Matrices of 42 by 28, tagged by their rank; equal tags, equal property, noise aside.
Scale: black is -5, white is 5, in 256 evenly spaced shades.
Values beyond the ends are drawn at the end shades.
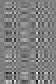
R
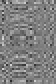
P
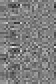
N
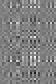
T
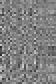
N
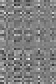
T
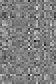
N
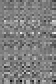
P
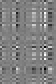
R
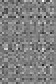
P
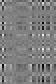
R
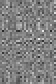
N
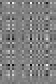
R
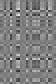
R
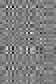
T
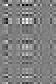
R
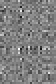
N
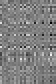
T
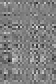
P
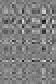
T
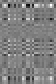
R
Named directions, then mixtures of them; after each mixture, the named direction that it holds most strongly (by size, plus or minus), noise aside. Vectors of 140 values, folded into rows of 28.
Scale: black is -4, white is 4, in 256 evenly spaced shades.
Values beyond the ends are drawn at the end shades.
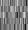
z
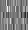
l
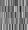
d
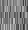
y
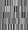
d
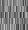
y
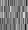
z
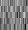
z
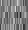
y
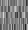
z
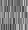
y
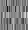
l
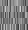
y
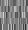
d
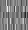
l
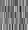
d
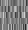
d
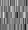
z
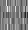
l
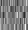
z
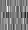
l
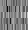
l
